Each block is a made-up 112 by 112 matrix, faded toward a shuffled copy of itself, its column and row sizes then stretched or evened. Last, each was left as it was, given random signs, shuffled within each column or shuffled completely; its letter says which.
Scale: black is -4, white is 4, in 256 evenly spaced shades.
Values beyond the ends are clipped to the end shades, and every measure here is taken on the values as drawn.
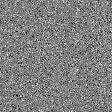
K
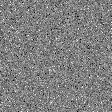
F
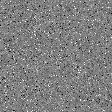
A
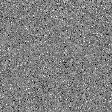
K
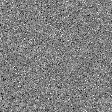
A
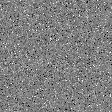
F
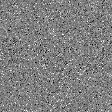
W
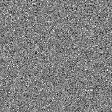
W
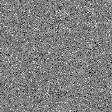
K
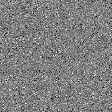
W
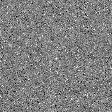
A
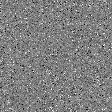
A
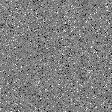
A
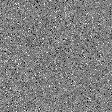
A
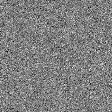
K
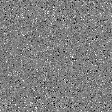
K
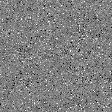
K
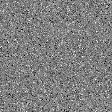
W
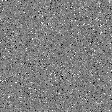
K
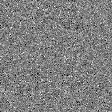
W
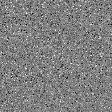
K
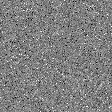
F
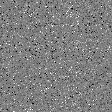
K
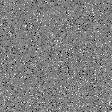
W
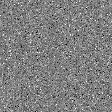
A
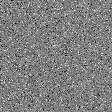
F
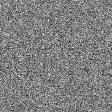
K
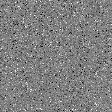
K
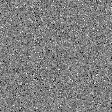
K
